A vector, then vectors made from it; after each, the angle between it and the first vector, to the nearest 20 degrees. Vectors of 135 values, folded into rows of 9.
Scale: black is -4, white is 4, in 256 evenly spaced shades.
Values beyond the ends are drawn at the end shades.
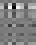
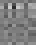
20 degrees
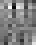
40 degrees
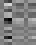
100 degrees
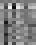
40 degrees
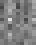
100 degrees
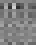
160 degrees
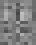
100 degrees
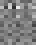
40 degrees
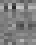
40 degrees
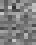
60 degrees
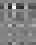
160 degrees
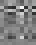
80 degrees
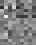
120 degrees
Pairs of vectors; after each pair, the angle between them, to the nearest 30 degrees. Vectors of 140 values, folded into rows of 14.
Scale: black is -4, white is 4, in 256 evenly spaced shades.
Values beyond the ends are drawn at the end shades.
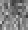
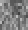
30 degrees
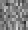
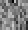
120 degrees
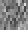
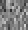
120 degrees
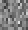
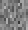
150 degrees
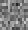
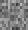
30 degrees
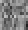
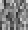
90 degrees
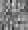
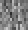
60 degrees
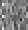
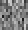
120 degrees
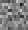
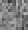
60 degrees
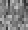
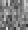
150 degrees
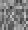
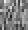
90 degrees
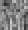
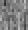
30 degrees
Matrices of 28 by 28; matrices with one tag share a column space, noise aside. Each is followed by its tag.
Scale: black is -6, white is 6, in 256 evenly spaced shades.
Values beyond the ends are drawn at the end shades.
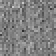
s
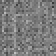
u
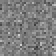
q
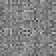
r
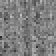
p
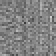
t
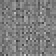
t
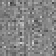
q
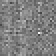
r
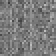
s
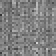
u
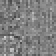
p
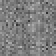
q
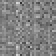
q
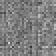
q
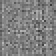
r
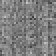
p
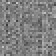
q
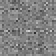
r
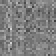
s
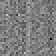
u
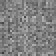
t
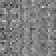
s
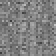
q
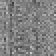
u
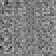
u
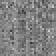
s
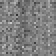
u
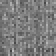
p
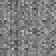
r
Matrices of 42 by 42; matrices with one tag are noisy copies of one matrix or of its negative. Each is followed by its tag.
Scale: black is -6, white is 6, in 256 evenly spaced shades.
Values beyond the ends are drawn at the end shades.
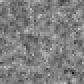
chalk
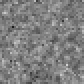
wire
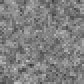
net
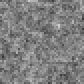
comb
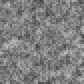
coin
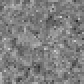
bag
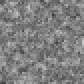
net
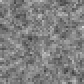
chalk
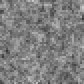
comb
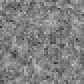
bag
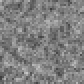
bag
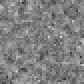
net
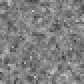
comb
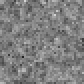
net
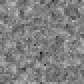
net
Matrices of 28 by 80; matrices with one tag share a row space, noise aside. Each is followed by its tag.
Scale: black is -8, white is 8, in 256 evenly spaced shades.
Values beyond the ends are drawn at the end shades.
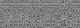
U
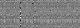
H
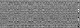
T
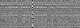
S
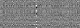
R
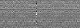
R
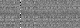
H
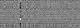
H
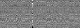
S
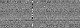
S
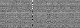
S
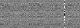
U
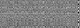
T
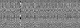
H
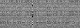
S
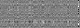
T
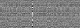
S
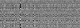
H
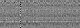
H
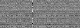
S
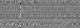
H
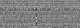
R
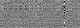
U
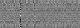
H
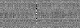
R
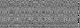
T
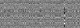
U
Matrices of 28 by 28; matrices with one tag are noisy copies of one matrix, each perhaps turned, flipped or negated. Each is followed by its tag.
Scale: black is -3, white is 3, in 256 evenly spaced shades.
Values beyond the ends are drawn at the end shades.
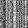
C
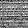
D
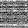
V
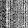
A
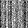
V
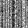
C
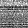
A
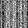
V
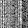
A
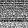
A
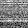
A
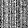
D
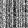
C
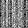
V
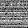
D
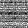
C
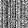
D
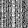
C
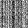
C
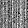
D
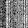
A
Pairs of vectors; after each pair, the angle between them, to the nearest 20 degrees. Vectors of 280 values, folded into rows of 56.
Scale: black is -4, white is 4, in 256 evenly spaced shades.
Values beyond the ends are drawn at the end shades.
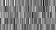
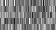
20 degrees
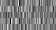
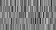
120 degrees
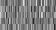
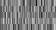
140 degrees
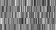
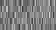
120 degrees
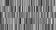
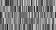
40 degrees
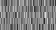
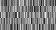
20 degrees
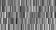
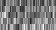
40 degrees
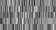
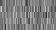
80 degrees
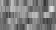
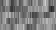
160 degrees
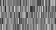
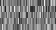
20 degrees
